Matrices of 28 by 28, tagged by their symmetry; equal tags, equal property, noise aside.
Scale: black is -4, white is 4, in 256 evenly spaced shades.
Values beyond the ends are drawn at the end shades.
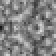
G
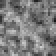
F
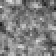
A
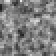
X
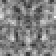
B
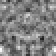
B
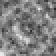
F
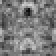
B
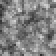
A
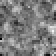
A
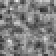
X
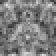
B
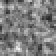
X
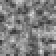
X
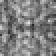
G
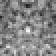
B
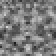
B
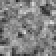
F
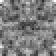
B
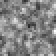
A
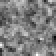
X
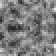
G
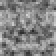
B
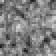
A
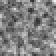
A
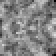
G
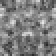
B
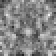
B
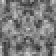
B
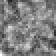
F
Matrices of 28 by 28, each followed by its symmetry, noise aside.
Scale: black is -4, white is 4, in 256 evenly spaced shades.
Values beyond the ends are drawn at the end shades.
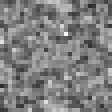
same after a half turn.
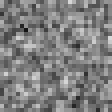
symmetric across the other diagonal.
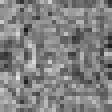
mirrored top to bottom.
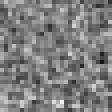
antisymmetric.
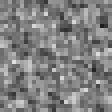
antisymmetric.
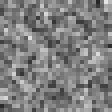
antisymmetric.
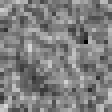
symmetric across the other diagonal.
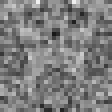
mirrored left to right.
